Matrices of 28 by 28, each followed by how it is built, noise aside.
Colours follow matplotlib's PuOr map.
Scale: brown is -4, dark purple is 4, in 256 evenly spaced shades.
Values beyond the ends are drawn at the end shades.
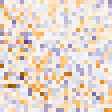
lower triangular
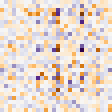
low rank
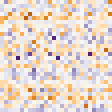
repeating columns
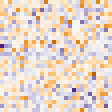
repeating columns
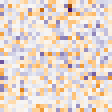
low rank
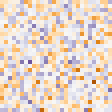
repeating columns
